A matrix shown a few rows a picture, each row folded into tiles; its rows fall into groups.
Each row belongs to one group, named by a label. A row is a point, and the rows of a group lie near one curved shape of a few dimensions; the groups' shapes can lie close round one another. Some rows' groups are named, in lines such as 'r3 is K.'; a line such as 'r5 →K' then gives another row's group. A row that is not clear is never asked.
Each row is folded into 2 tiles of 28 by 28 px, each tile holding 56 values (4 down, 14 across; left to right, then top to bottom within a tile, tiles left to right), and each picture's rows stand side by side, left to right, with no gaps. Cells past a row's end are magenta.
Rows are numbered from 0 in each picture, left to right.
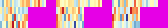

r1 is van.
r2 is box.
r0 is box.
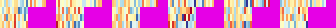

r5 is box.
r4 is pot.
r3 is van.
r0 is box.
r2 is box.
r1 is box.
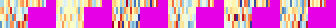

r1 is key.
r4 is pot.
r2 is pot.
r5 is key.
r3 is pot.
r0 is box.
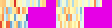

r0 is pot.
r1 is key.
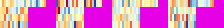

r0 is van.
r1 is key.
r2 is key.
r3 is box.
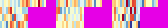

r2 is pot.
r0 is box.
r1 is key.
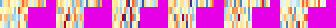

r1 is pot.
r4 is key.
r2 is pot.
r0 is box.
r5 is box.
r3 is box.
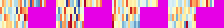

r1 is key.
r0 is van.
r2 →box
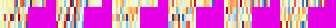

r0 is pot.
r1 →pot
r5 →pot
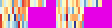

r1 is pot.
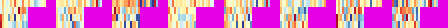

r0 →box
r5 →box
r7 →key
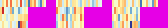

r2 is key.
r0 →key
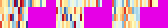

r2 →key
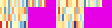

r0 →pot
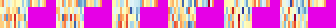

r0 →box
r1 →box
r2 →box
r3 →pot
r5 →key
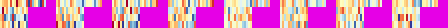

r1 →box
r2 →pot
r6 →van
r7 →box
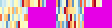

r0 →box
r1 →key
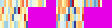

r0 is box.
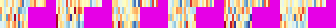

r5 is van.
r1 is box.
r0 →box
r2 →pot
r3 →box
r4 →pot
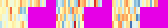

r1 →box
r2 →box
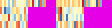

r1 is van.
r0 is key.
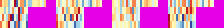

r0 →pot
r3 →box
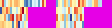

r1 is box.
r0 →van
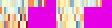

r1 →pot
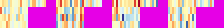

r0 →key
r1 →van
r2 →van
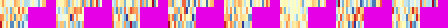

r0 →box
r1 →van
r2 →van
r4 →box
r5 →key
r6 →van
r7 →van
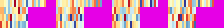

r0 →pot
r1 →van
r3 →pot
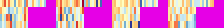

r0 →van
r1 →van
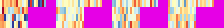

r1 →key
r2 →box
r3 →key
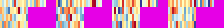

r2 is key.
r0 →key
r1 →key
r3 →van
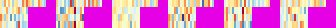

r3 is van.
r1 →key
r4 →box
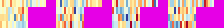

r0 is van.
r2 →van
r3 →key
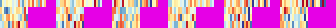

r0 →key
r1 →box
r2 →key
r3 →box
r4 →key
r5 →van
